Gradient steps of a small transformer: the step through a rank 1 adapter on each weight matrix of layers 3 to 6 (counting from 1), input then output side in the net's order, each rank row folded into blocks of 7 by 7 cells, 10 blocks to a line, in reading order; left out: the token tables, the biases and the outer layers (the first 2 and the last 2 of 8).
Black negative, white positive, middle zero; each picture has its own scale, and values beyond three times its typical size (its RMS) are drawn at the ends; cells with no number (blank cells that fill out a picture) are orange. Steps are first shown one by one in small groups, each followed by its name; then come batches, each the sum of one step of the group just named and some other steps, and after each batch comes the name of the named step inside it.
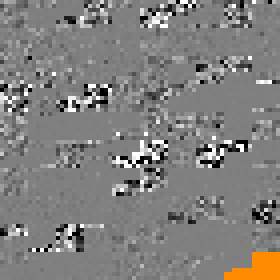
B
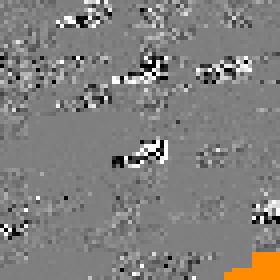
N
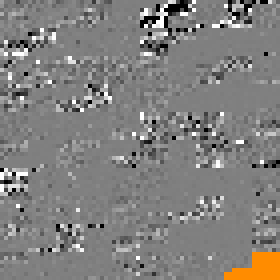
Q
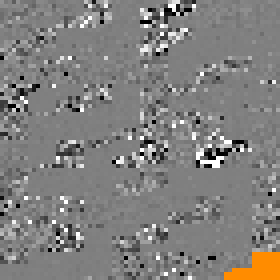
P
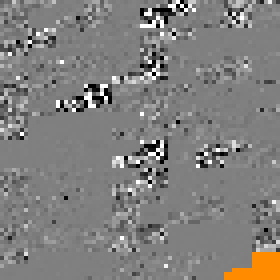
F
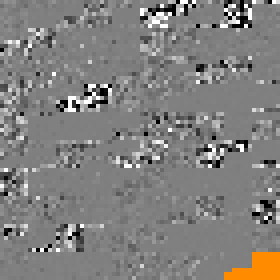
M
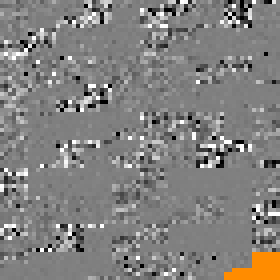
M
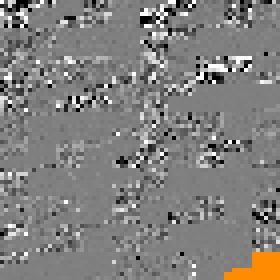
Q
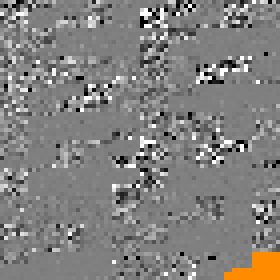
M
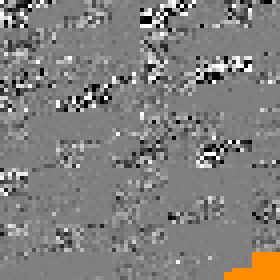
Q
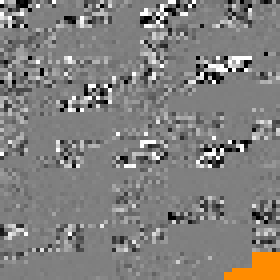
B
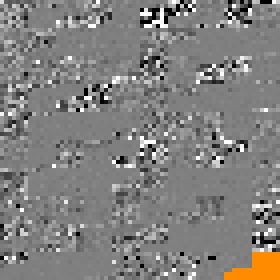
M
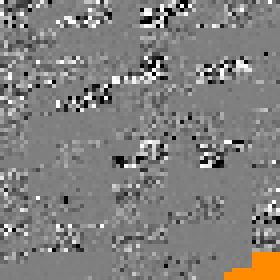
N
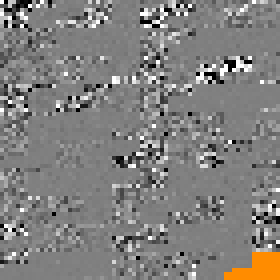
N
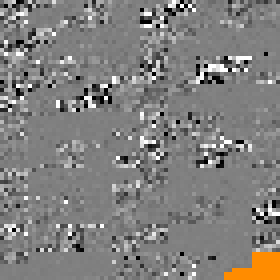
F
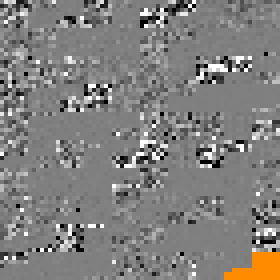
B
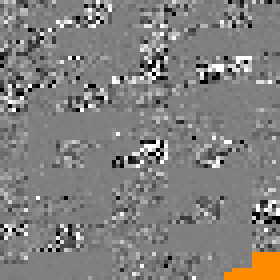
N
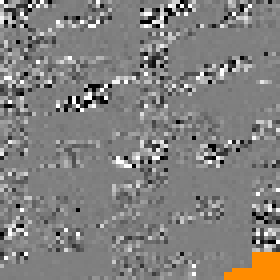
F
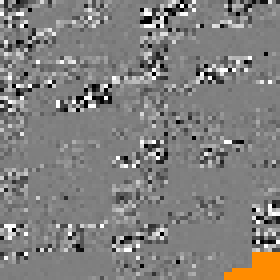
F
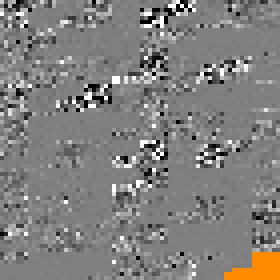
F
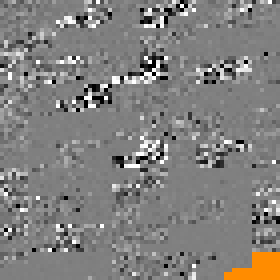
N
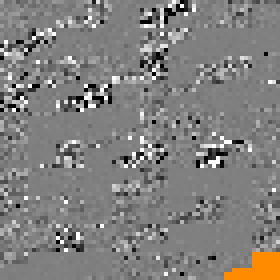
P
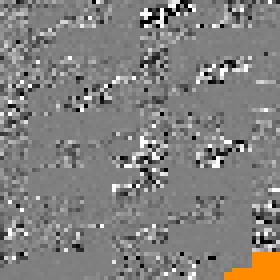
P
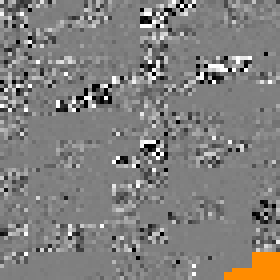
F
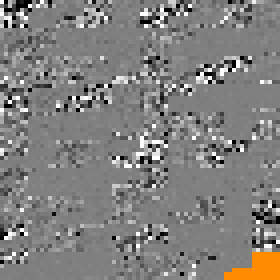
B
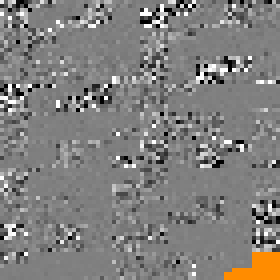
B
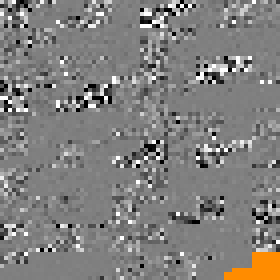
F
